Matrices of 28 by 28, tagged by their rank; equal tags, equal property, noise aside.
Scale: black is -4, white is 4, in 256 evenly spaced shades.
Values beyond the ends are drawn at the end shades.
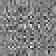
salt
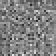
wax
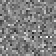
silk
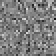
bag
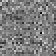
salt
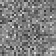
bag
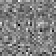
salt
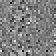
salt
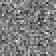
silk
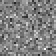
silk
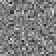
wax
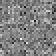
salt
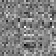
wax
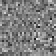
bag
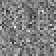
silk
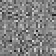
salt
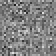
bag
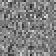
wax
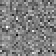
salt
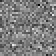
silk
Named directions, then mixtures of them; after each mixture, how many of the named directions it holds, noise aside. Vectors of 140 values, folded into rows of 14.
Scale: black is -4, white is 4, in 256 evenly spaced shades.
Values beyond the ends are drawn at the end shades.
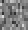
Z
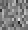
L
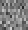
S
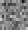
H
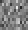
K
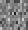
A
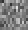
two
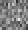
three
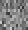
one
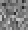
three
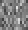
two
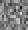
two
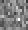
four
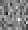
four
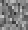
one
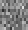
one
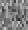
three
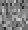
three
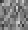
two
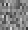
four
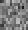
three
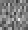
three
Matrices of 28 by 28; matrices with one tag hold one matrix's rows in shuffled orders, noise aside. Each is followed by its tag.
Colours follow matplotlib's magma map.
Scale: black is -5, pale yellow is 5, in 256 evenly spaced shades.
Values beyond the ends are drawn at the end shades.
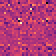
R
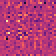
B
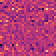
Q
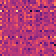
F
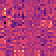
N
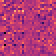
N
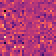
N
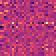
Q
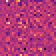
B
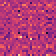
R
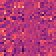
N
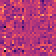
N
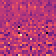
R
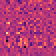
B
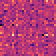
Q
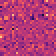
Q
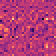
Q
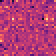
Q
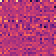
F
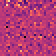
B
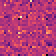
R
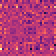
F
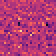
R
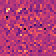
B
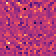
B
